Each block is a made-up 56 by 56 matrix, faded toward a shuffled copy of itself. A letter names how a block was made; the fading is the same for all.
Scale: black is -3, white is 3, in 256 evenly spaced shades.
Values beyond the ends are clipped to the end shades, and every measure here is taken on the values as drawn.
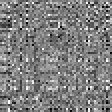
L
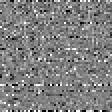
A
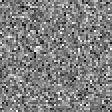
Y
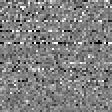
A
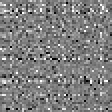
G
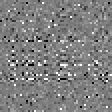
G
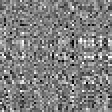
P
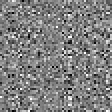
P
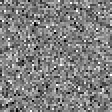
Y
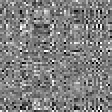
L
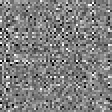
P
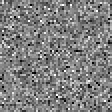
Y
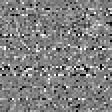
A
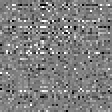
G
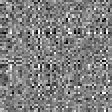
L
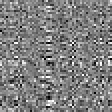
L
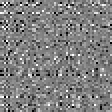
G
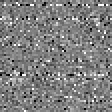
A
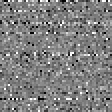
A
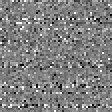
A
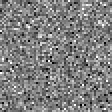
Y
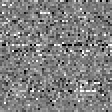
A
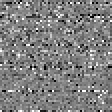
A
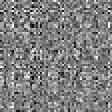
P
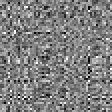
P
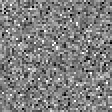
Y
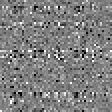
G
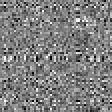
P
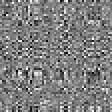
L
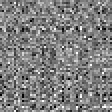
P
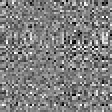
L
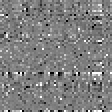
G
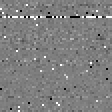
A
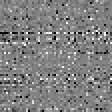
G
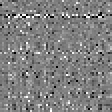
G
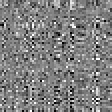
L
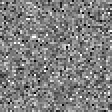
Y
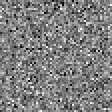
Y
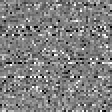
A
